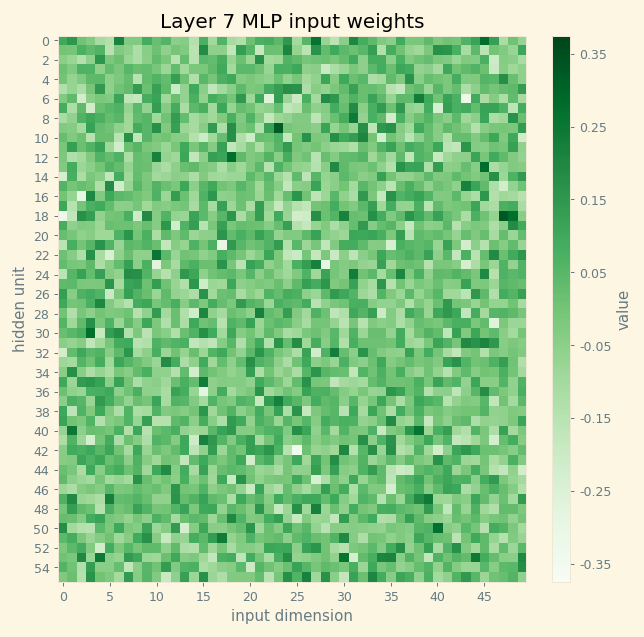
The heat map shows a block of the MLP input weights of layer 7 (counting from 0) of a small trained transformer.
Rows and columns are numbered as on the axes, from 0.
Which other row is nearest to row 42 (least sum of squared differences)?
49
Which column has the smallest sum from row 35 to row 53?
46
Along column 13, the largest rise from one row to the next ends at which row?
44
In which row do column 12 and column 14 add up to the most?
47
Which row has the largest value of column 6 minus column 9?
30
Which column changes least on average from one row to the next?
38
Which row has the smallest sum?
14
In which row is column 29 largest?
32
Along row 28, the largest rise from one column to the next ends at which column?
15
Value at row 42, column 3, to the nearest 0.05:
0.1
